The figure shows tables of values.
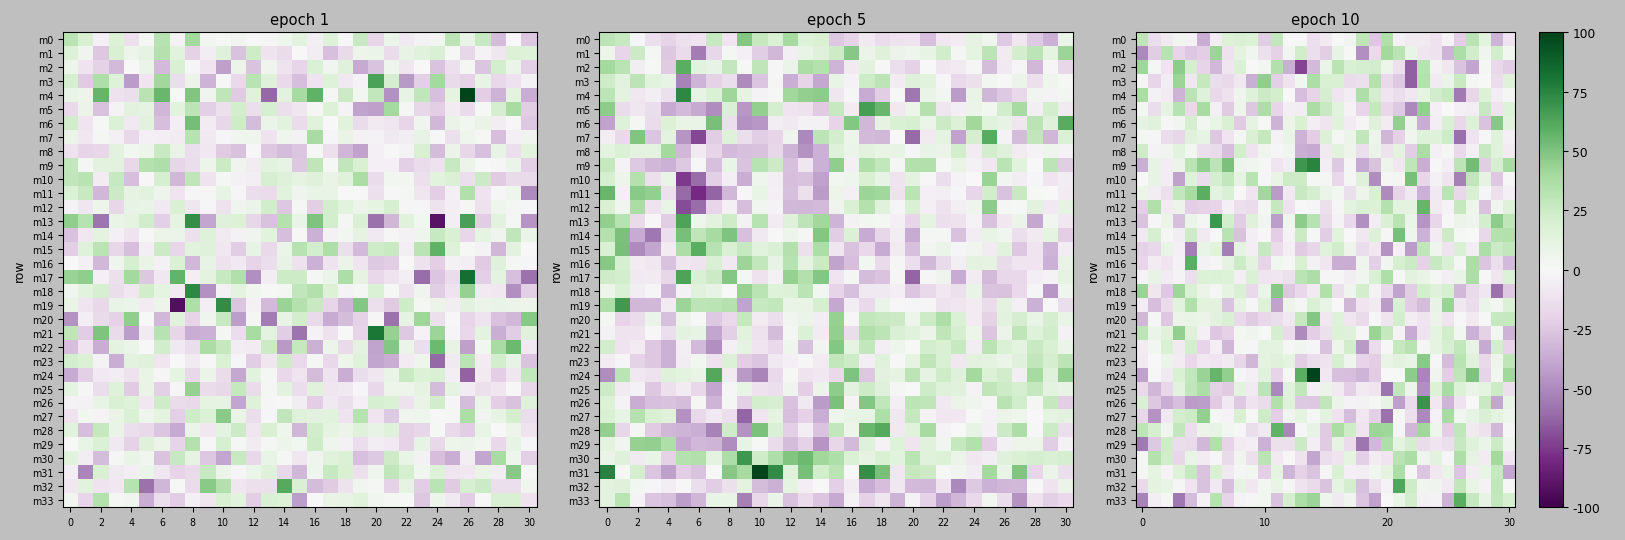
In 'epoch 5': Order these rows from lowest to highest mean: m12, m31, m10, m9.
m10, m12, m9, m31
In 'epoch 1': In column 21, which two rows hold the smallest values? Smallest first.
m20, m4
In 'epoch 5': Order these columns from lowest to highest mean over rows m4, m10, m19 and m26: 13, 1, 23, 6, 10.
23, 6, 13, 10, 1
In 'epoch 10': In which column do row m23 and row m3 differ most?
22
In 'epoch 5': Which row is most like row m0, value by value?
m16
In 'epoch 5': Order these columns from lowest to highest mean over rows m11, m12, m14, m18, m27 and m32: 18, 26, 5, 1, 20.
5, 26, 20, 18, 1
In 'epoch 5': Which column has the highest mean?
0
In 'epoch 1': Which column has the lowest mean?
30
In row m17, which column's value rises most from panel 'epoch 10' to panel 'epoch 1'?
26
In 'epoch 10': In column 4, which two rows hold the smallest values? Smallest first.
m15, m26
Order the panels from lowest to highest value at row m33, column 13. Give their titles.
epoch 5, epoch 1, epoch 10
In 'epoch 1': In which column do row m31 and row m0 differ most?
1
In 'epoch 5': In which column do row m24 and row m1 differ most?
7
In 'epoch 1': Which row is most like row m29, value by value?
m7
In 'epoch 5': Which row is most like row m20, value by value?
m21
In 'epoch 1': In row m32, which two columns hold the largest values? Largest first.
14, 9
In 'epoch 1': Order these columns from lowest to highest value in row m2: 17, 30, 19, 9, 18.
19, 30, 9, 17, 18
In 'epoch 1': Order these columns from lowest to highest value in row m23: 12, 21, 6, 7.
21, 12, 6, 7
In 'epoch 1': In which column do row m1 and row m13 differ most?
24
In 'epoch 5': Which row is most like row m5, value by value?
m28
